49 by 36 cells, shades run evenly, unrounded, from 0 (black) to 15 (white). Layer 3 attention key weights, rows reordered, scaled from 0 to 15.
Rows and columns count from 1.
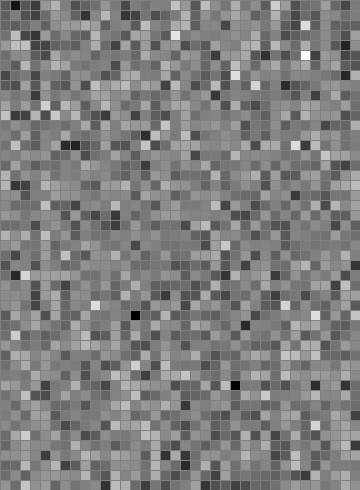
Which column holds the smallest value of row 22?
12
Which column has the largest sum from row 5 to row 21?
24
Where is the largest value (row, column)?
6, 31
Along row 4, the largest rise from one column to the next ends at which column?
18
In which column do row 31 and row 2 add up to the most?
10
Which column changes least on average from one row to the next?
33
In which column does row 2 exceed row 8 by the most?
11
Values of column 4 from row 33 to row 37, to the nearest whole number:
10 7 7 8 7
